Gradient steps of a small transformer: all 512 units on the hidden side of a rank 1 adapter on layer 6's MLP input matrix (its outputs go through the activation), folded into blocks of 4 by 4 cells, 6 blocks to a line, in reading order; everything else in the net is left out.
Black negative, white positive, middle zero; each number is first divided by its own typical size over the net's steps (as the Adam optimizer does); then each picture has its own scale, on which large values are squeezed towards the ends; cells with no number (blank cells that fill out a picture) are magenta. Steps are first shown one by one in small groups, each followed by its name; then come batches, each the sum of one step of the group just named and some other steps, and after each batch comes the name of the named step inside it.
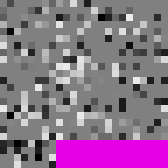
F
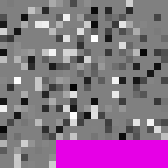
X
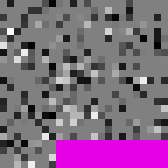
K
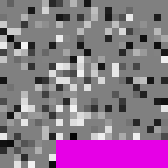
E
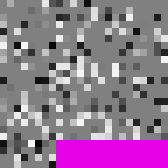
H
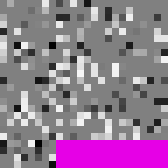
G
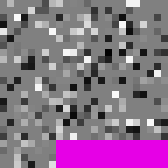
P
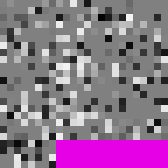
F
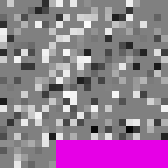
P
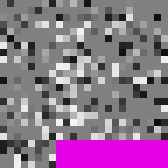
E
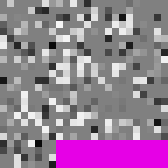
G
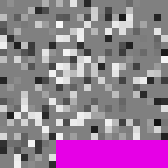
H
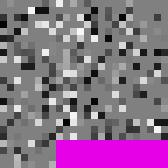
X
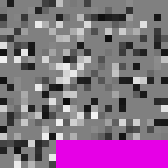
F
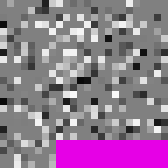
X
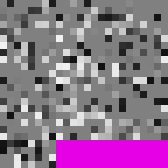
F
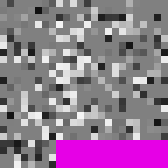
F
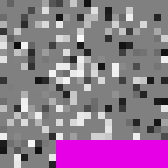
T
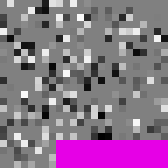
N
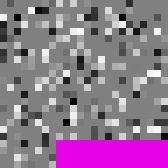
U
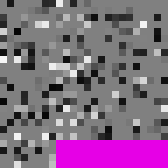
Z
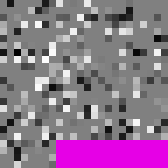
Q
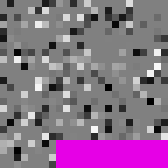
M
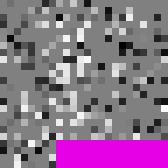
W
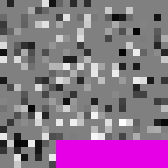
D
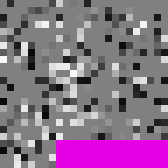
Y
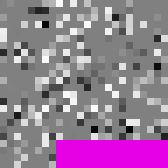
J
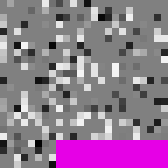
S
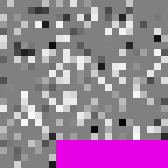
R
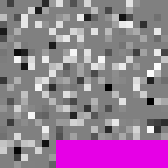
M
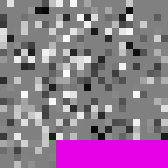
N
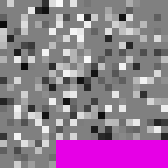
N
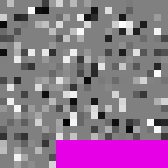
U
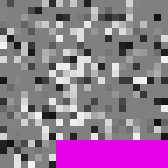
Y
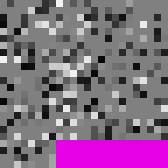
Z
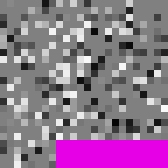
W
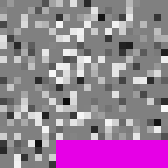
W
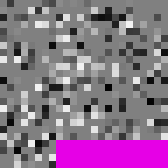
M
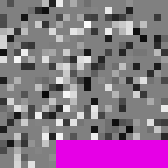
J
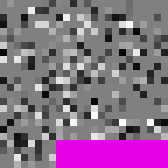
D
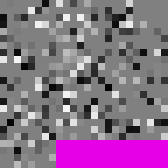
M
